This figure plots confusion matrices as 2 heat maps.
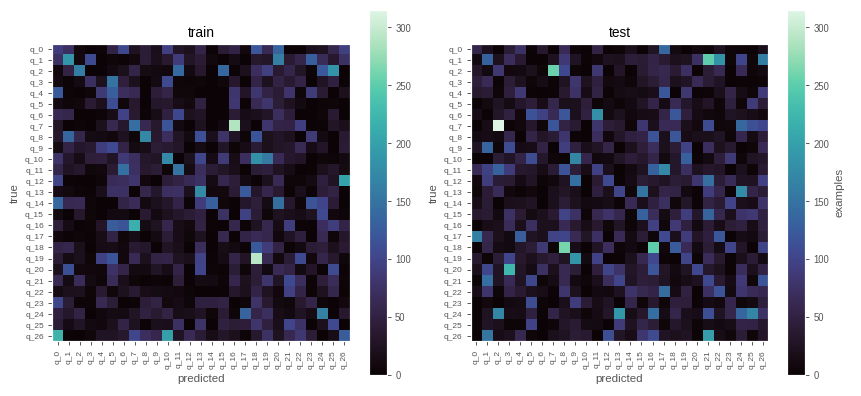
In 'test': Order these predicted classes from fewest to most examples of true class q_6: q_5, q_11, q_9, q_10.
q_9, q_10, q_5, q_11
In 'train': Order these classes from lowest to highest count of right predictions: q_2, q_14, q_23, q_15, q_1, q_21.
q_23, q_15, q_21, q_14, q_2, q_1
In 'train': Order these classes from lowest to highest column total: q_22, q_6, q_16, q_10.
q_22, q_16, q_6, q_10
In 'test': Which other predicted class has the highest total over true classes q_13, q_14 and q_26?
q_21
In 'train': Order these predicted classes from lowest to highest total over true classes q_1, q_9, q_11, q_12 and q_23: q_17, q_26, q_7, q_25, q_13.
q_17, q_25, q_7, q_13, q_26
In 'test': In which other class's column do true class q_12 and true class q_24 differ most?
q_13
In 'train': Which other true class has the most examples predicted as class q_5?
q_3
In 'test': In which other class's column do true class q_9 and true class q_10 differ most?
q_1
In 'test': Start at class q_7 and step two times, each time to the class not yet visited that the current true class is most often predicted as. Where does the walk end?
q_8
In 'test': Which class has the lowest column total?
q_10
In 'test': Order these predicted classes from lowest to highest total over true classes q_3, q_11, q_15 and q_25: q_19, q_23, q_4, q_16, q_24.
q_23, q_4, q_24, q_19, q_16
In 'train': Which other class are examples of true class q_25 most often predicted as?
q_21
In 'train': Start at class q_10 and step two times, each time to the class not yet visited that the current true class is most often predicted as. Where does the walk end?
q_19
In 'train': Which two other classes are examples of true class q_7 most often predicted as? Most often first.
q_16, q_10
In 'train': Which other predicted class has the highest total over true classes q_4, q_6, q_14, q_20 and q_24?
q_0
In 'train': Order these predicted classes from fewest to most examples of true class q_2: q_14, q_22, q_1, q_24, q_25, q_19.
q_14, q_22, q_1, q_19, q_24, q_25
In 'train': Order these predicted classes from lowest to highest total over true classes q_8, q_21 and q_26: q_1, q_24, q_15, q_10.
q_24, q_15, q_1, q_10
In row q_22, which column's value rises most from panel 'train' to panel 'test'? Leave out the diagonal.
q_17
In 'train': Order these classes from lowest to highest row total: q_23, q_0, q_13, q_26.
q_23, q_13, q_0, q_26
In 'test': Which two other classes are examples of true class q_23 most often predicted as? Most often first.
q_5, q_9
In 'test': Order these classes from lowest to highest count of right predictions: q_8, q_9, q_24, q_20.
q_9, q_8, q_20, q_24
